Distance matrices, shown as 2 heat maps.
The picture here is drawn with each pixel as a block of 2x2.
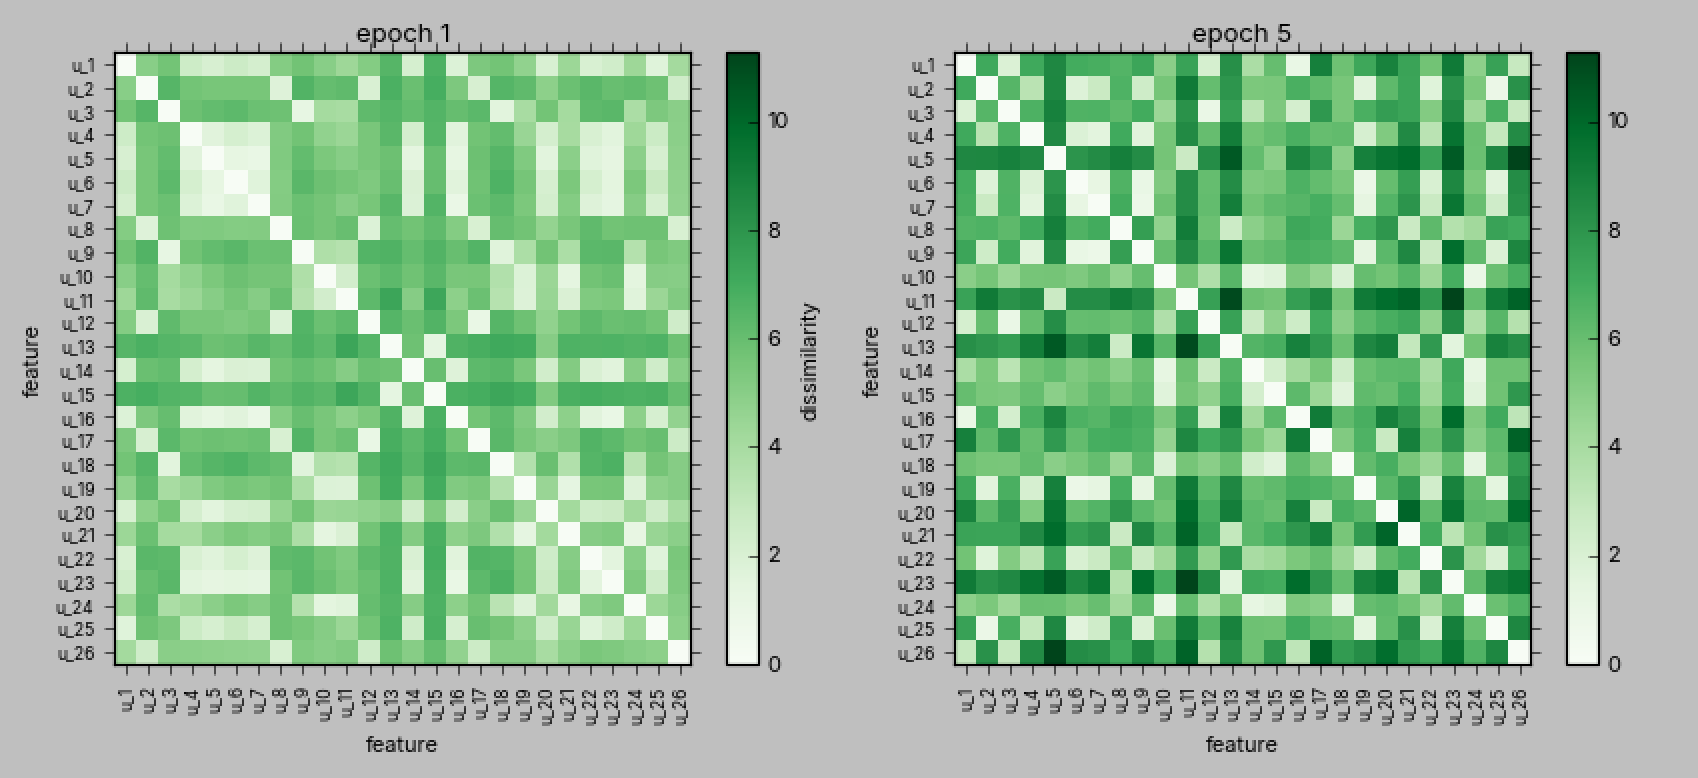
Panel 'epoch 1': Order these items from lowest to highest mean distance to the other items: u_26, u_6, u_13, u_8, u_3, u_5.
u_5, u_6, u_26, u_8, u_3, u_13
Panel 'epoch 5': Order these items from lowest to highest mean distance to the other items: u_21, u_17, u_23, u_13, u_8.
u_8, u_17, u_21, u_13, u_23
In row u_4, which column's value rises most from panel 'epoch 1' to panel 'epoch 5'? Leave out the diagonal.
u_23
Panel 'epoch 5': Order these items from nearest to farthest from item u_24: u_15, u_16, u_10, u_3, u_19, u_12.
u_10, u_15, u_12, u_3, u_16, u_19
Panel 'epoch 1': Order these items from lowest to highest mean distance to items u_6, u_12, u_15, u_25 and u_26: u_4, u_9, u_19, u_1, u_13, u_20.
u_20, u_1, u_4, u_13, u_19, u_9
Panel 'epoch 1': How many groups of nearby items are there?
5
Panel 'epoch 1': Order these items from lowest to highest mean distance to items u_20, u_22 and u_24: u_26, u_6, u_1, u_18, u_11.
u_1, u_6, u_11, u_26, u_18
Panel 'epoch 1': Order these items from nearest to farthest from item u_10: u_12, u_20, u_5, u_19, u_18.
u_19, u_18, u_20, u_5, u_12
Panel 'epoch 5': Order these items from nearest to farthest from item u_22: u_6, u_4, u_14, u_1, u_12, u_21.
u_6, u_4, u_14, u_12, u_1, u_21
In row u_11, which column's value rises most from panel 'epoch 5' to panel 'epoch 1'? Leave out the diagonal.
u_5
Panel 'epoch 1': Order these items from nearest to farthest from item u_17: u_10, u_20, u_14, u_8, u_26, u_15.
u_8, u_26, u_20, u_10, u_14, u_15
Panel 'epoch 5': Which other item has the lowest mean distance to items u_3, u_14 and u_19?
u_12
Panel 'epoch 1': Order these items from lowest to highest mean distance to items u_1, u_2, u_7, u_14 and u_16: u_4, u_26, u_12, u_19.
u_4, u_26, u_12, u_19
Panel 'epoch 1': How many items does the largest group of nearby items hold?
11
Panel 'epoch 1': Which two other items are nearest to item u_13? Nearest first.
u_15, u_20
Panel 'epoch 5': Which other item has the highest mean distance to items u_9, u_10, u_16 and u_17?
u_23
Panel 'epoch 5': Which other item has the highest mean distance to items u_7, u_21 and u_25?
u_11
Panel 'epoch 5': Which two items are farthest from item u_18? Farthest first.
u_26, u_20
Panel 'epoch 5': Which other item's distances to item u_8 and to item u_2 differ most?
u_25
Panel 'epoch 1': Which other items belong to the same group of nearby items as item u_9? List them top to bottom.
u_3, u_18
